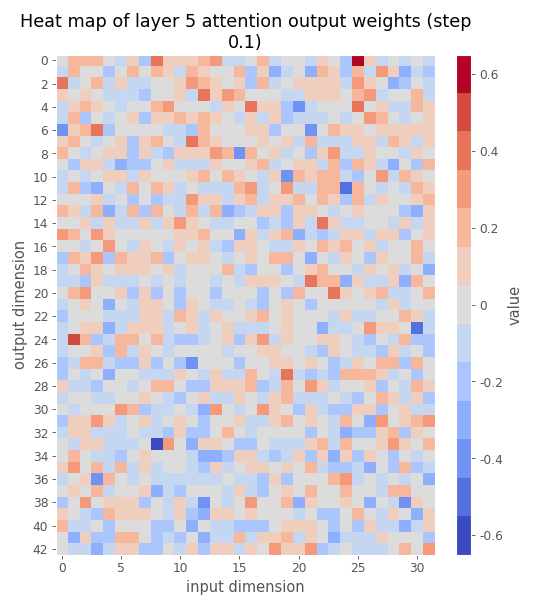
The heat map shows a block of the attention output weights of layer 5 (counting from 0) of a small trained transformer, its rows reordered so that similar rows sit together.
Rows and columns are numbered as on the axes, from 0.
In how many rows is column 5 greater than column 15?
19
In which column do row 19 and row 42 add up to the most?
21
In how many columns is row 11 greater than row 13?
13
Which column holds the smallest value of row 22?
0
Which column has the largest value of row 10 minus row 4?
20
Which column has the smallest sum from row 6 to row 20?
24
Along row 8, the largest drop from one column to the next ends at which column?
15
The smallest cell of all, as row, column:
33, 8
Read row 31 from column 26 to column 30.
-0.3 0.3 0 0.1 0.2
